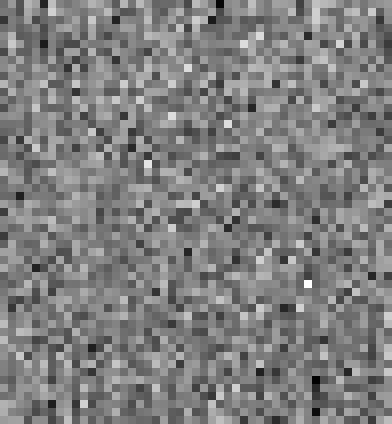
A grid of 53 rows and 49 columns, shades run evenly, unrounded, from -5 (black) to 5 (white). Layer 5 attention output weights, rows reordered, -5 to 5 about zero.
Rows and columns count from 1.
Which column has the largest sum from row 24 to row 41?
33
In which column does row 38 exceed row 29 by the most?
29
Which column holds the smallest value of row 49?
40
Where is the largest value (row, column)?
36, 39
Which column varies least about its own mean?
21
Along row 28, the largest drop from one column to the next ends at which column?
30
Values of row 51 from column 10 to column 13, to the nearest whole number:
-3 3 -2 0
